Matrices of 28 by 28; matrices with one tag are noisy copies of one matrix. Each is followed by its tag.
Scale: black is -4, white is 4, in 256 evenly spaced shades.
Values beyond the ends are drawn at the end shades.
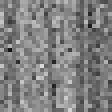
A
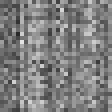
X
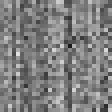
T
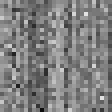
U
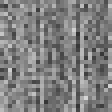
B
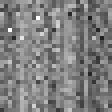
A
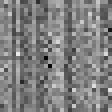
T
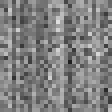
T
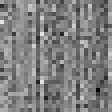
B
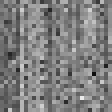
X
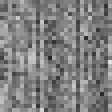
B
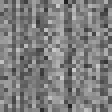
T
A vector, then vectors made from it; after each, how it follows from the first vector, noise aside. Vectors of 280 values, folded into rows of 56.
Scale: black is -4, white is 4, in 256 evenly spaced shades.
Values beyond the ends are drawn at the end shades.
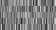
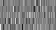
reversed, partly zeroed.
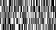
reversed, scaled up.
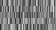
reversed, negated.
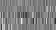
negated, partly zeroed.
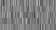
wrapped around, shrunk.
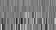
partly zeroed.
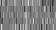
partly zeroed.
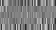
negated, partly zeroed.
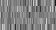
negated, partly zeroed.
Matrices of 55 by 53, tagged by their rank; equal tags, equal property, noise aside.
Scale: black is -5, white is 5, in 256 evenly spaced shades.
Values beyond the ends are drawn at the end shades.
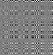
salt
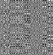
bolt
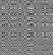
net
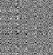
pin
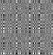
salt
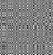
net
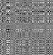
bolt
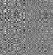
pin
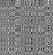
net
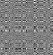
net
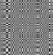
salt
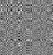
bolt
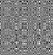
bolt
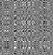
net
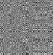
pin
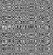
bolt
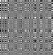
net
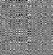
bolt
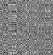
pin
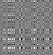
salt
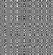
net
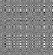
salt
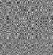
pin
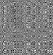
bolt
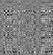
pin
